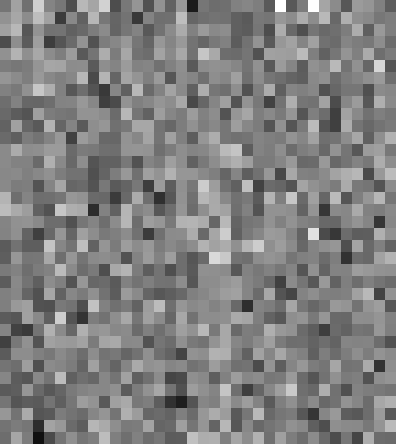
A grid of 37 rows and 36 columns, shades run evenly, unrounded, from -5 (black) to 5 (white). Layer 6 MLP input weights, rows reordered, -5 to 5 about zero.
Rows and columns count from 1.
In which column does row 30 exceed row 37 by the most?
4
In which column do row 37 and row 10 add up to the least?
31
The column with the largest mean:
21
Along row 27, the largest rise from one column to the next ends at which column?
6
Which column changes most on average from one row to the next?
35
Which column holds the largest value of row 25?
34
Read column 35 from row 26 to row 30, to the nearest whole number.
1 1 1 -1 1
